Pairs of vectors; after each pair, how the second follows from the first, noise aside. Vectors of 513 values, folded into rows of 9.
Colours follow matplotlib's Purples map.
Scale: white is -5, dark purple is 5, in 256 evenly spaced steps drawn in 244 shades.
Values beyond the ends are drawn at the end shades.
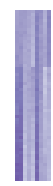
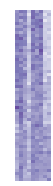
reversed, negated.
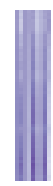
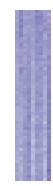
negated, shrunk.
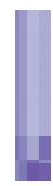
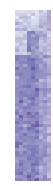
reversed, negated.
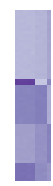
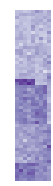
copied.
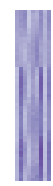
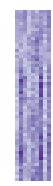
copied.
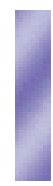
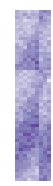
wrapped around.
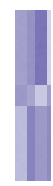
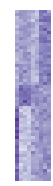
reversed, negated.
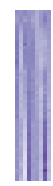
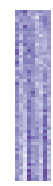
copied.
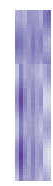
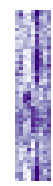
wrapped around, scaled up.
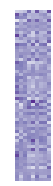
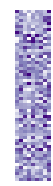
wrapped around, scaled up.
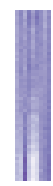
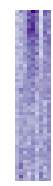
reversed, negated.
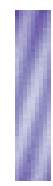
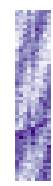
wrapped around, scaled up.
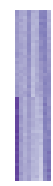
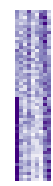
scaled up.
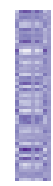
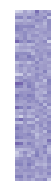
wrapped around, negated, shrunk.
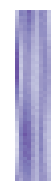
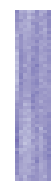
negated, shrunk.
